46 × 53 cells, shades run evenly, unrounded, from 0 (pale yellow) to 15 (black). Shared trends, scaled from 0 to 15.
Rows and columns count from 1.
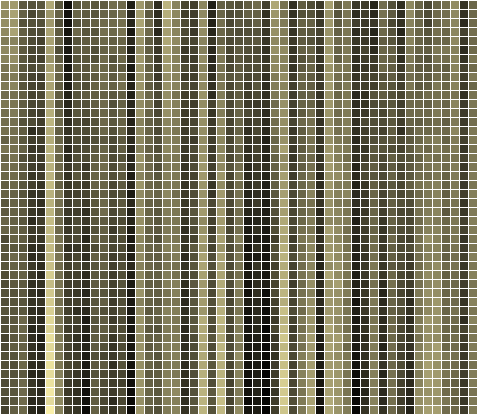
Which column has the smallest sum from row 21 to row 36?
6
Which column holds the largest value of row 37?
30
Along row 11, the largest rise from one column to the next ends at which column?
24
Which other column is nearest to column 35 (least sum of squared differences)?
48
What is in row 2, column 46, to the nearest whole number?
6
